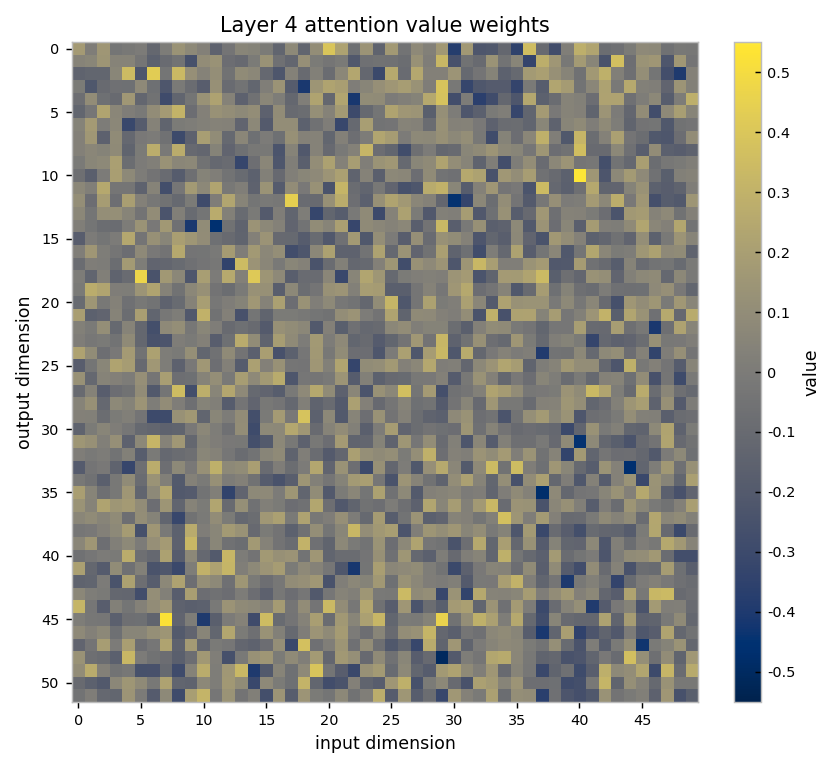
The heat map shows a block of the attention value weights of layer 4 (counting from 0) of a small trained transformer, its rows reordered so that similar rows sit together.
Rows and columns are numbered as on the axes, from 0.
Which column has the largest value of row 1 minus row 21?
43
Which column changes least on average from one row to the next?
3
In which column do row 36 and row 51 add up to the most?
33
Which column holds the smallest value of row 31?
40
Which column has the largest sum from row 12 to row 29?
45
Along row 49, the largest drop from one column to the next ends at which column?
14
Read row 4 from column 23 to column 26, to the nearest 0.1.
0.1 0.1 0 0
